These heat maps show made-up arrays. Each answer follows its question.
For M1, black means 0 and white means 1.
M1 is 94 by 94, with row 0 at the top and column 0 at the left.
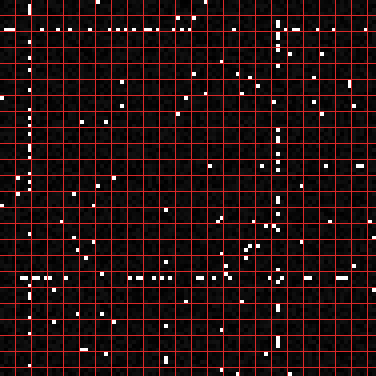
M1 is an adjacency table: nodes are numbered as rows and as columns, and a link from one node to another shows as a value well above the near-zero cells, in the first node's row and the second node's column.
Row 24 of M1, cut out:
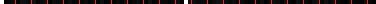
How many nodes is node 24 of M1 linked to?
2
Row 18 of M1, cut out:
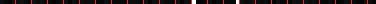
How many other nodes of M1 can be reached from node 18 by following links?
9
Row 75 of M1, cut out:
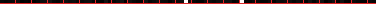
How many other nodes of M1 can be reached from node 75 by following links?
6
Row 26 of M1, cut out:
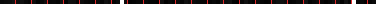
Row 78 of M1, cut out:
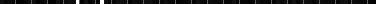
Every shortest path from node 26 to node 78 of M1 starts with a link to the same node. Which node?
node 88
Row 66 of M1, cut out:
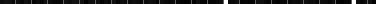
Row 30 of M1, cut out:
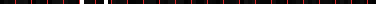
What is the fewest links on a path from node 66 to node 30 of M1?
3
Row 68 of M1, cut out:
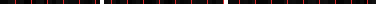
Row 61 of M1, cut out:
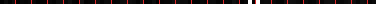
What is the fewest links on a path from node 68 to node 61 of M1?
5
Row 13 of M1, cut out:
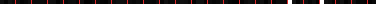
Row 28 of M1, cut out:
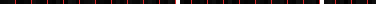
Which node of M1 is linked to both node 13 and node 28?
node 80
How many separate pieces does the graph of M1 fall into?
7
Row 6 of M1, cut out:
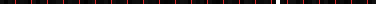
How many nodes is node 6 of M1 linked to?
1
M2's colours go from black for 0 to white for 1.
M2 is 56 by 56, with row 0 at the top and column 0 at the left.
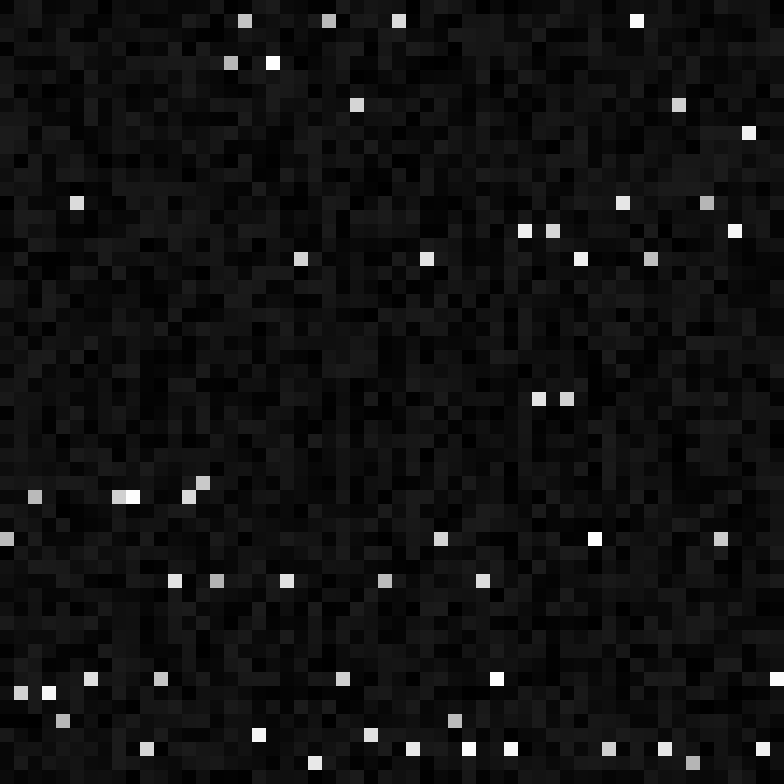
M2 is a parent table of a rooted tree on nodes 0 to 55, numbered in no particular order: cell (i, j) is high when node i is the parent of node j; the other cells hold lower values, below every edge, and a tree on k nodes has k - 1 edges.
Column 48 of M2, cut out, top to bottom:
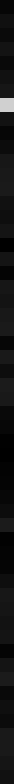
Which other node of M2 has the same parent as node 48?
25
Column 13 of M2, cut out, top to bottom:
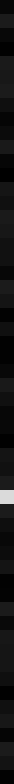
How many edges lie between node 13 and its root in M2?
3
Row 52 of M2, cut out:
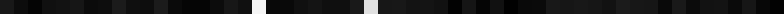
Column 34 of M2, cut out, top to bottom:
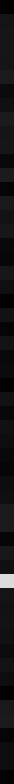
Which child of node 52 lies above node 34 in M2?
18
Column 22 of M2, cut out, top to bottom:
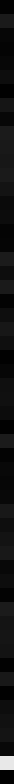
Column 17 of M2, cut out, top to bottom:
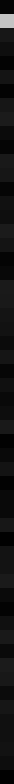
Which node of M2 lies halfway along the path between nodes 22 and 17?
49
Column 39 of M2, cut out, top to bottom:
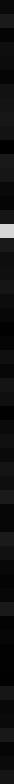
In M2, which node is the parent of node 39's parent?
4
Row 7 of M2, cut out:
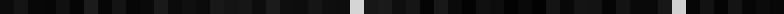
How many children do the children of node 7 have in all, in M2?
5
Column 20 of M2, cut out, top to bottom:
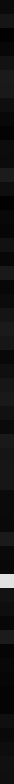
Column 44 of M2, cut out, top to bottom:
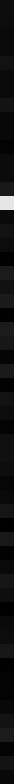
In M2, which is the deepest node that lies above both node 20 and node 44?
41
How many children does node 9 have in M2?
1
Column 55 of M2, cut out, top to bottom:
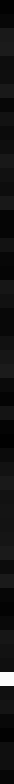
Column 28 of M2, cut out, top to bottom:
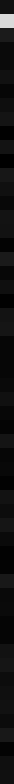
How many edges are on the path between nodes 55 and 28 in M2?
8
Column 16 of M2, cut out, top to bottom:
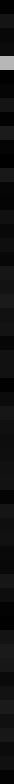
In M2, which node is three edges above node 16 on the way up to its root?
38
